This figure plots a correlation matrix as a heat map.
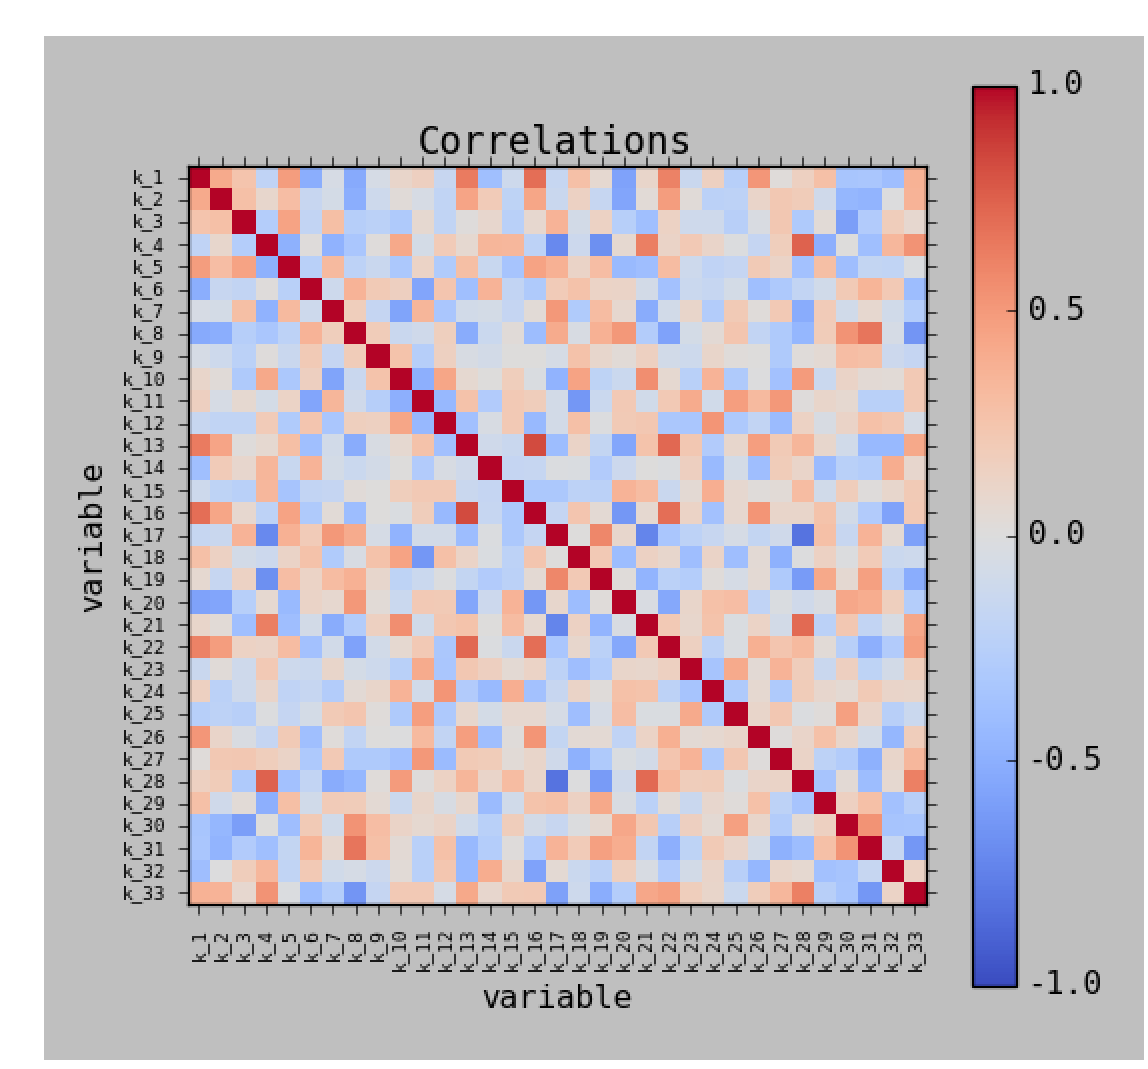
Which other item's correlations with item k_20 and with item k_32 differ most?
k_30
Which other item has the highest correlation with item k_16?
k_13
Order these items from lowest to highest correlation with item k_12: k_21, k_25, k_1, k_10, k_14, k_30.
k_25, k_1, k_14, k_30, k_21, k_10
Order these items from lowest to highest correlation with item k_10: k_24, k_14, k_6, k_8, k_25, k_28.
k_25, k_8, k_14, k_6, k_24, k_28
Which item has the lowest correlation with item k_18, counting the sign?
k_11
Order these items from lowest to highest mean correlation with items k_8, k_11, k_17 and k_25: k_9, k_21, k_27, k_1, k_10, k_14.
k_10, k_21, k_1, k_14, k_9, k_27
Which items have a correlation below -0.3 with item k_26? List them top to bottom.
k_6, k_14, k_32
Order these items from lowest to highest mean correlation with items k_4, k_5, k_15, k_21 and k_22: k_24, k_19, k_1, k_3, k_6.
k_19, k_6, k_3, k_24, k_1
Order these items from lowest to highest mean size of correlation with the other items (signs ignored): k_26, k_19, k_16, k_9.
k_9, k_26, k_19, k_16
